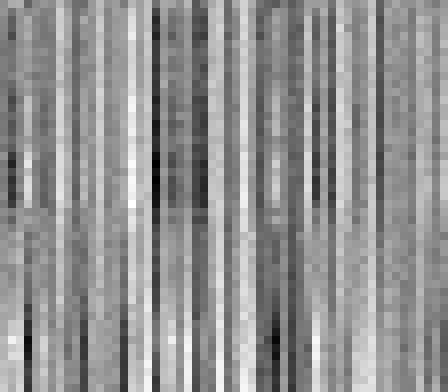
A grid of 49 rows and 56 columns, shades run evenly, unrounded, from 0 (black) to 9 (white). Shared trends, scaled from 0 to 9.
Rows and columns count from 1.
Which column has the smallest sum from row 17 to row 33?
20
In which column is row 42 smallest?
35
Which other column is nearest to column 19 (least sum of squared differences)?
28
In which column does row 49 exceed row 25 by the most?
40
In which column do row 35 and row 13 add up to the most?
17
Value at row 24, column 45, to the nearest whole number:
4
